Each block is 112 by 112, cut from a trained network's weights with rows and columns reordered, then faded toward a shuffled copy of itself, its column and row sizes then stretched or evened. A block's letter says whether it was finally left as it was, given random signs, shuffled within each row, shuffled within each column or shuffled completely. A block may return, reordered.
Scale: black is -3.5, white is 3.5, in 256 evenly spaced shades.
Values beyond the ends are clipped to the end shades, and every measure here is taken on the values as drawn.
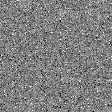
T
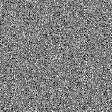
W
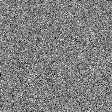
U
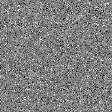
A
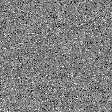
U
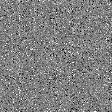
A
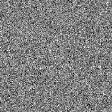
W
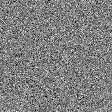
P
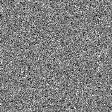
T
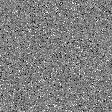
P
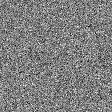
P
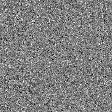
T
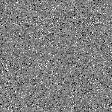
A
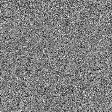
A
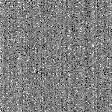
W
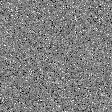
P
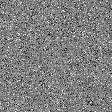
P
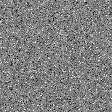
P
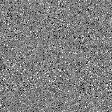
A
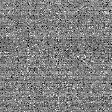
W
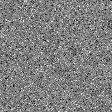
U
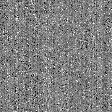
T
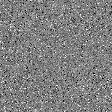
U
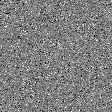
P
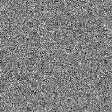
W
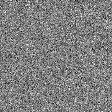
T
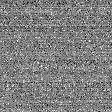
U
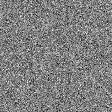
T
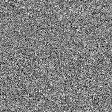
U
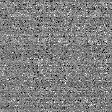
W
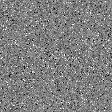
U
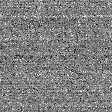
U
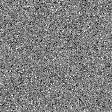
U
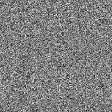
W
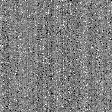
T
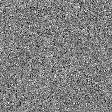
U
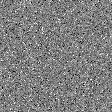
P
